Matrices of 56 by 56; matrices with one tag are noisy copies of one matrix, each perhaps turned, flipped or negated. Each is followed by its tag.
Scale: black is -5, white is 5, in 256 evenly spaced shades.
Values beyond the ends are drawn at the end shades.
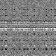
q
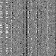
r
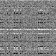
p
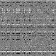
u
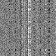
q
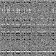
u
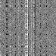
q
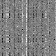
p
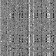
p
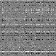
u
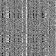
p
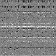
r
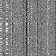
r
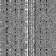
q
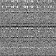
r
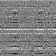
p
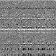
r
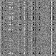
u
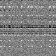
q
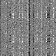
p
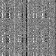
p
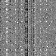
q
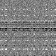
q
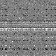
q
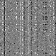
u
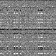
p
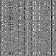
u
